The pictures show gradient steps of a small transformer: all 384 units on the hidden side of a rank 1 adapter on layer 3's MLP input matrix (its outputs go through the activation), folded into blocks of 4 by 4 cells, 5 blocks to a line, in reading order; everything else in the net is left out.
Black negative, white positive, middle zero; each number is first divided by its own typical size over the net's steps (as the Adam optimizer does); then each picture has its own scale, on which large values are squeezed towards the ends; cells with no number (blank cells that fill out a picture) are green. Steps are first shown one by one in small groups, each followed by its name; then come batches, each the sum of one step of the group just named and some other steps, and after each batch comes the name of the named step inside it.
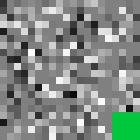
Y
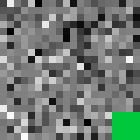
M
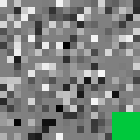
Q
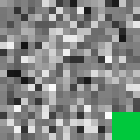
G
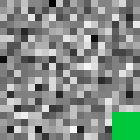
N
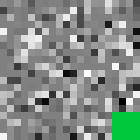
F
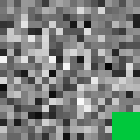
Q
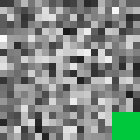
G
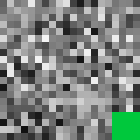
Q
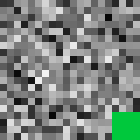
G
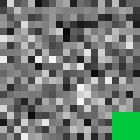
M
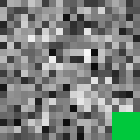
Q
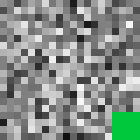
Y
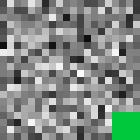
Q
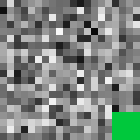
G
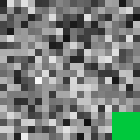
M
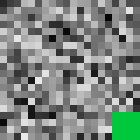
F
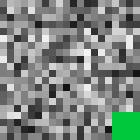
Q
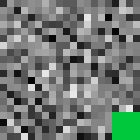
Q
